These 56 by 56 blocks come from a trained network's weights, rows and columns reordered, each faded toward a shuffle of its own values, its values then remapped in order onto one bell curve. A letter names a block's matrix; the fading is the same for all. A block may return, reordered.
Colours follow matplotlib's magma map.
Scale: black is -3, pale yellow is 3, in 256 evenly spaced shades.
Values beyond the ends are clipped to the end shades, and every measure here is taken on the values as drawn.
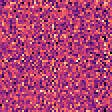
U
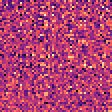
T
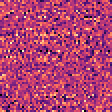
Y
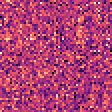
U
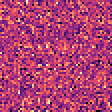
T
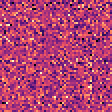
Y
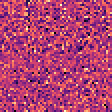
T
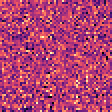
T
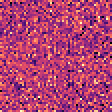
T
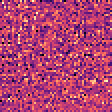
Y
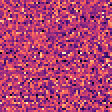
Y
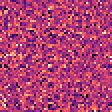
U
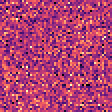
T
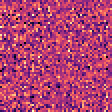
T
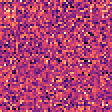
T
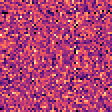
U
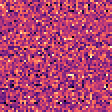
Y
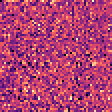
U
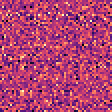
Y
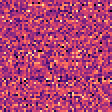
Y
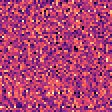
Y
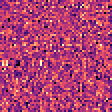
U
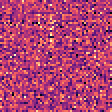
U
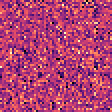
T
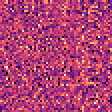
T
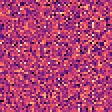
U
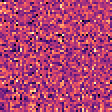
T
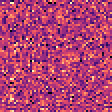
U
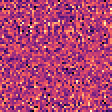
T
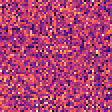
T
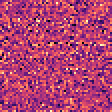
Y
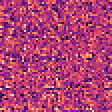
T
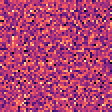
T
